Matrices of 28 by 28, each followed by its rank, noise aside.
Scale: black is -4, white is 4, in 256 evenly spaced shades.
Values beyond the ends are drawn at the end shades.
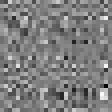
four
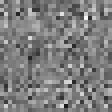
six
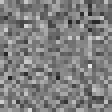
eight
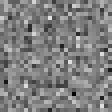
eight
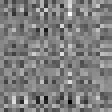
three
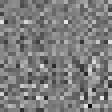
six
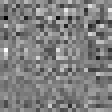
four
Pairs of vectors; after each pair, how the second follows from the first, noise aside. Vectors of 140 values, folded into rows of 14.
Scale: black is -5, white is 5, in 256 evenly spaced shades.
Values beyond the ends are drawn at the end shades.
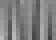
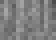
reversed, negated, shrunk.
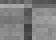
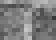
negated.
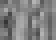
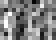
negated, scaled up.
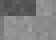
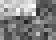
negated, scaled up.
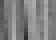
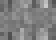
wrapped around, negated, partly zeroed.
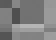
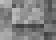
negated.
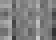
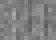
wrapped around, shrunk.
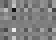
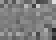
wrapped around, negated, partly zeroed.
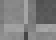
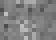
wrapped around, negated, partly zeroed.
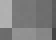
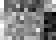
reversed, negated, scaled up.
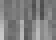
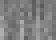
shrunk.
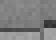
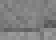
shrunk.
